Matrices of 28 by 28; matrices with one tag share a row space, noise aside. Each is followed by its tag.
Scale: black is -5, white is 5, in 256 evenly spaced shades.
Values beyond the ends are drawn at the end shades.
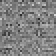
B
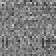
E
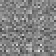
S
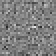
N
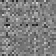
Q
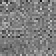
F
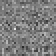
N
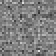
B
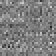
F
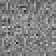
Q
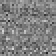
Q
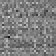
Q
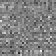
F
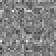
S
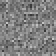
E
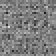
Q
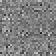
F
